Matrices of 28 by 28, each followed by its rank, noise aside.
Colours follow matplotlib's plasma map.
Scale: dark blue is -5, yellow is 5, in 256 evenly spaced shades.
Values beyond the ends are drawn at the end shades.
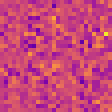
six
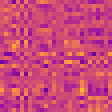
four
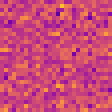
eight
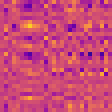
three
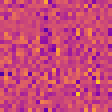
six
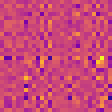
three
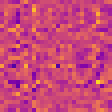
four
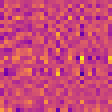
three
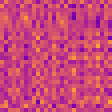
three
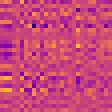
three
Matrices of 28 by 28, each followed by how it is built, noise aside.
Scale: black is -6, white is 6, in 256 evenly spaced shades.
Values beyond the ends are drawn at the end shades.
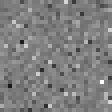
sparse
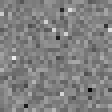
sparse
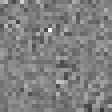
block diagonal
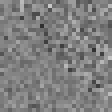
upper triangular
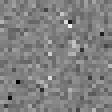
sparse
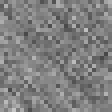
Toeplitz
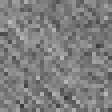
Toeplitz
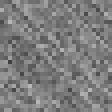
Toeplitz
